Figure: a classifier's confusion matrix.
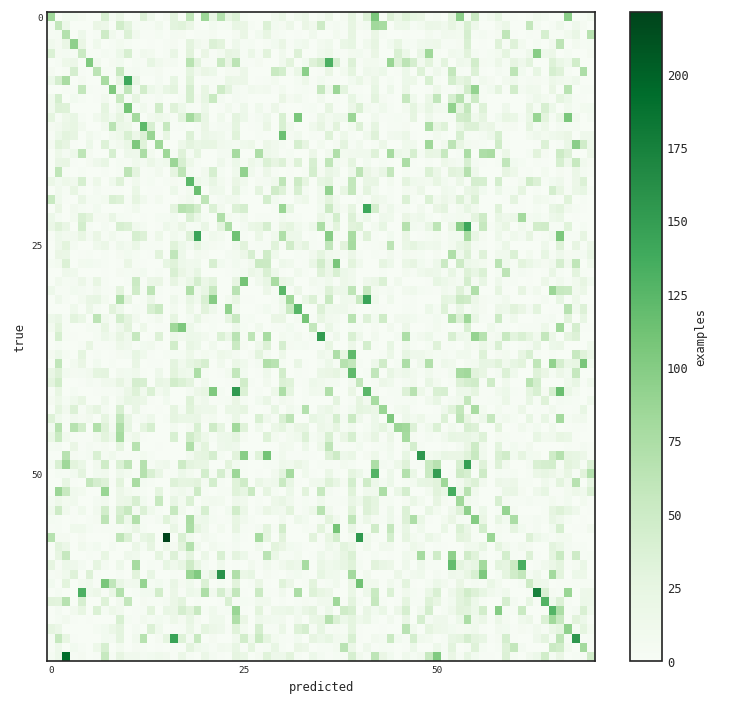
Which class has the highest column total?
54
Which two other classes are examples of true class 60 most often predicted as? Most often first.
61, 52
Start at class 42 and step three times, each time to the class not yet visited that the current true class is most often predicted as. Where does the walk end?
52
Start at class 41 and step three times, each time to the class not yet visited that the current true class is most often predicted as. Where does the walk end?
36
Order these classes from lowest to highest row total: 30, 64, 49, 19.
19, 64, 30, 49
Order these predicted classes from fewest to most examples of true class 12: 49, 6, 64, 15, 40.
6, 64, 40, 15, 49
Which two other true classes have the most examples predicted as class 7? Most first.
62, 52
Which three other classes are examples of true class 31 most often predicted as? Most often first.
41, 21, 9
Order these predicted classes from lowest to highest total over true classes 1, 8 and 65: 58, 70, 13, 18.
70, 13, 18, 58
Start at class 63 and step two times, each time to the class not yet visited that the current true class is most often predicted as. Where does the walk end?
49
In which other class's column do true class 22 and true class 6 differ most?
33
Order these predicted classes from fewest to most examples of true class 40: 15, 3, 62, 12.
3, 15, 12, 62
